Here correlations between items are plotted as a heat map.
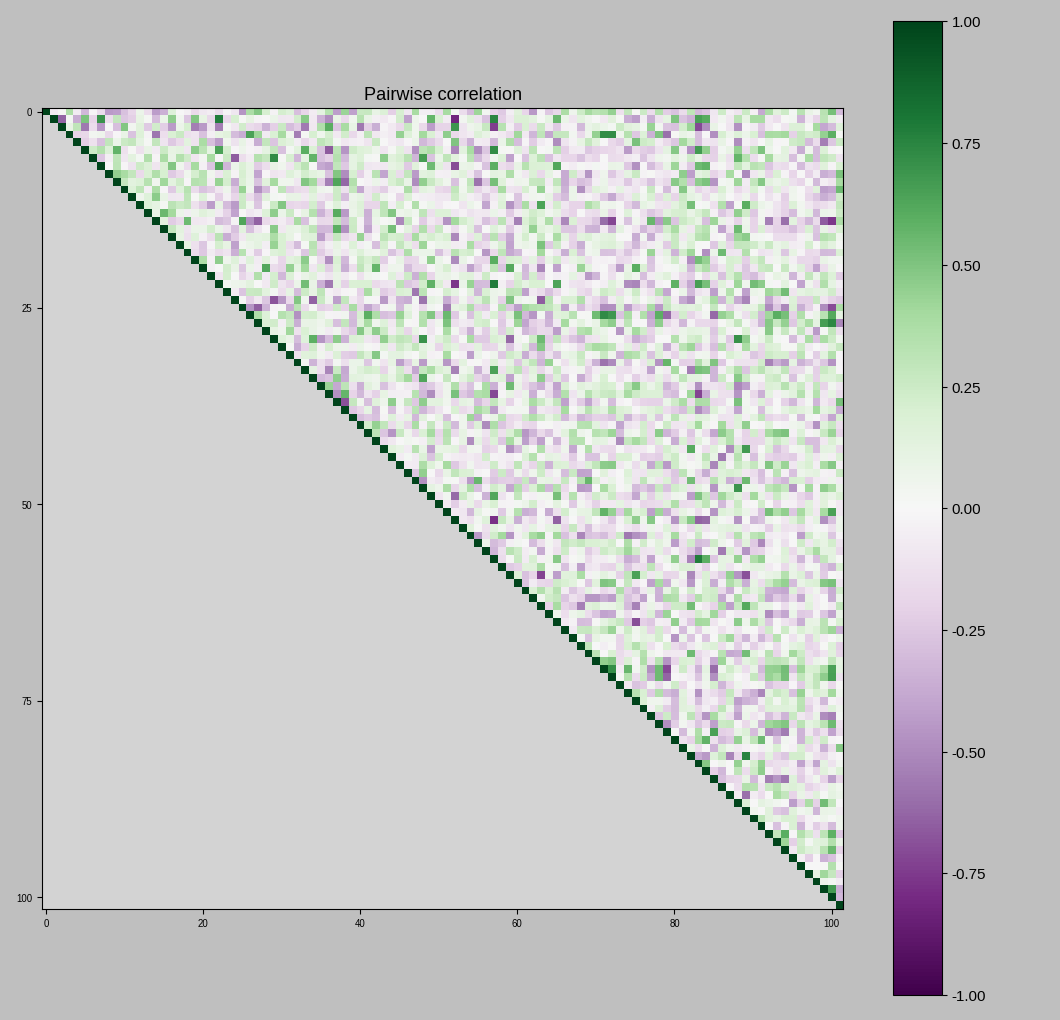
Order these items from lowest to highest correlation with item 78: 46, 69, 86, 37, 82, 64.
64, 37, 82, 69, 46, 86
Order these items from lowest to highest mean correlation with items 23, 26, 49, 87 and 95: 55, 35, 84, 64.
64, 55, 84, 35
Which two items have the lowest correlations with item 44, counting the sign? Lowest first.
86, 41
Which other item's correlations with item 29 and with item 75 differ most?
59
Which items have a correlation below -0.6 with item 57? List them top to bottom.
2, 36, 52
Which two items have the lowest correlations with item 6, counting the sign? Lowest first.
24, 59
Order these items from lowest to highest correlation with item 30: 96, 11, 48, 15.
15, 11, 48, 96
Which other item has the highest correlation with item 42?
20
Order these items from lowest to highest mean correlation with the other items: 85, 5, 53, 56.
85, 56, 53, 5
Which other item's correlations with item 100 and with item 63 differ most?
25
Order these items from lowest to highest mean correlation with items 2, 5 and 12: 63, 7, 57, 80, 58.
57, 7, 80, 58, 63
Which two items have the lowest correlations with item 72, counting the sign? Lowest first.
14, 79
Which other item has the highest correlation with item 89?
82
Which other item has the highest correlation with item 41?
26
